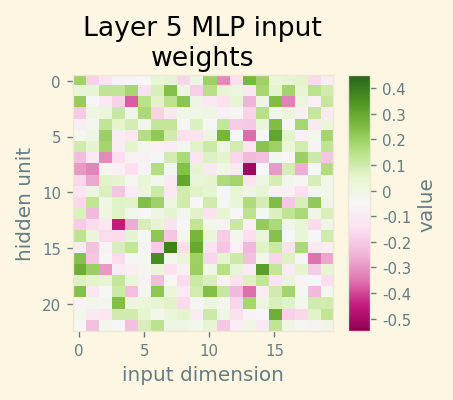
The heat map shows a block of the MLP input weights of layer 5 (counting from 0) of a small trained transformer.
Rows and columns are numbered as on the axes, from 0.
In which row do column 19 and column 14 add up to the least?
7
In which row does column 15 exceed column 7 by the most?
14
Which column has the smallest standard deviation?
5
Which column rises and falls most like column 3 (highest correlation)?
4
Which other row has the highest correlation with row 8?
9
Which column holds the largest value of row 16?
6
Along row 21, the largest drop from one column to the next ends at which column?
16
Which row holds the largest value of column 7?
15
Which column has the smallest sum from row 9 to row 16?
1
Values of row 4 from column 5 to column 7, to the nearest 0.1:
0 0.1 0.1
